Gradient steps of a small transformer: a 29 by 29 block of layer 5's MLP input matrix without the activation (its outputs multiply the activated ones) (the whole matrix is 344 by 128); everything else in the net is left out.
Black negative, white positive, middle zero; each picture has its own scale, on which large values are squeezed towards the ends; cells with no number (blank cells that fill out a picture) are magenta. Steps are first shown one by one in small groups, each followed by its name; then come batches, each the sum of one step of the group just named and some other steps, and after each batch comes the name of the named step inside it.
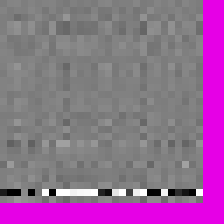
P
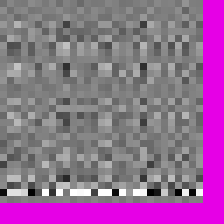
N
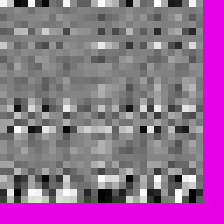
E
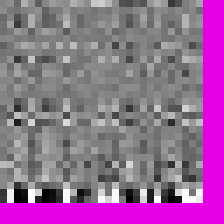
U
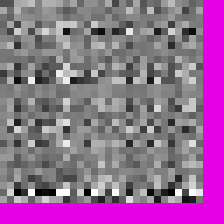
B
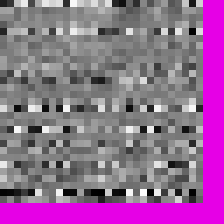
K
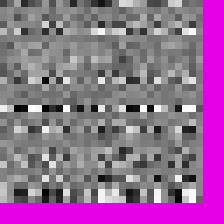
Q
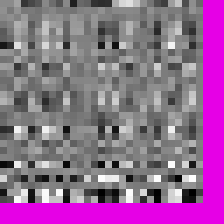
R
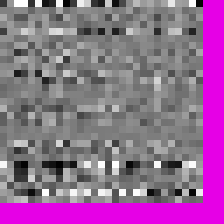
N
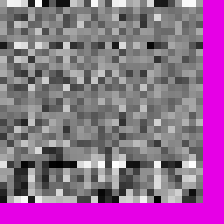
R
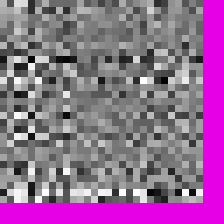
N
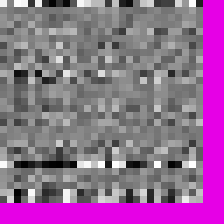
U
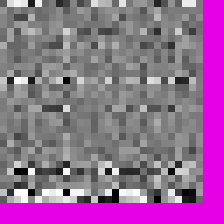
N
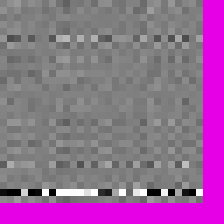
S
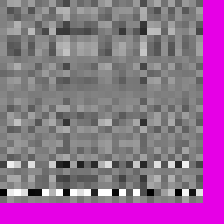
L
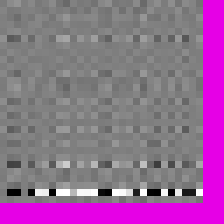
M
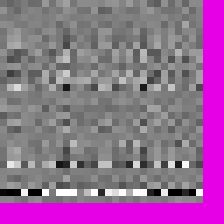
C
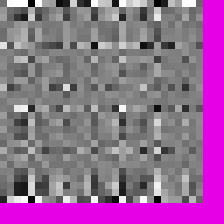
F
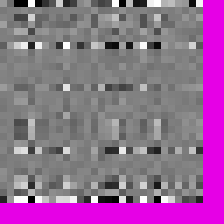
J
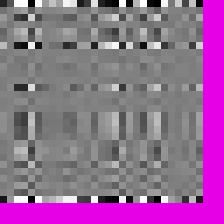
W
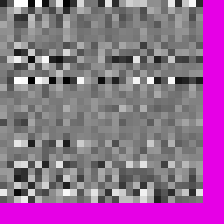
F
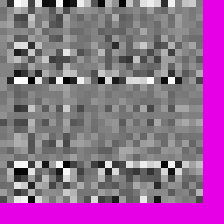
J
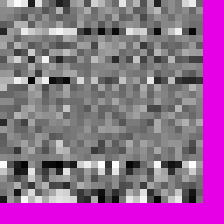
F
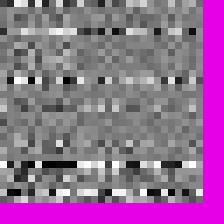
M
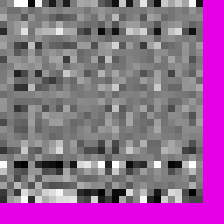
W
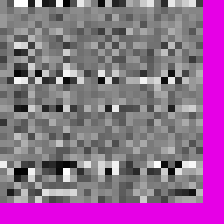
C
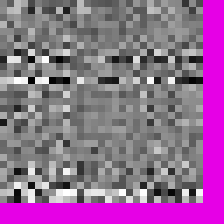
L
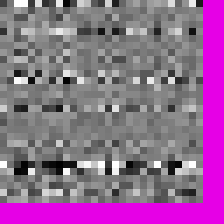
L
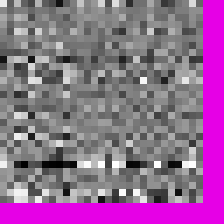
L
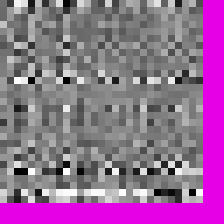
L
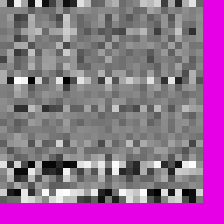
M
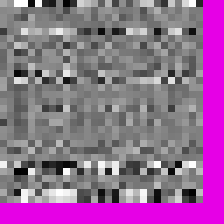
F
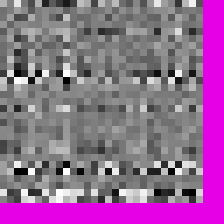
L
